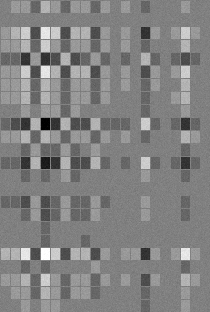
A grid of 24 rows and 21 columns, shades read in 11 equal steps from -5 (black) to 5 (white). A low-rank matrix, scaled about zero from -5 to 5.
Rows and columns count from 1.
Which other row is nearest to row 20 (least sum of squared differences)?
3
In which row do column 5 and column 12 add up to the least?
10
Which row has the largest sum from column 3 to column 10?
20
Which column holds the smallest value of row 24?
15
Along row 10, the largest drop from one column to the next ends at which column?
5
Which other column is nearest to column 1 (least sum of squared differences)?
11
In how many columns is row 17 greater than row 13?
13
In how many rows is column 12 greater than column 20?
2
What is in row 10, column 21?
0
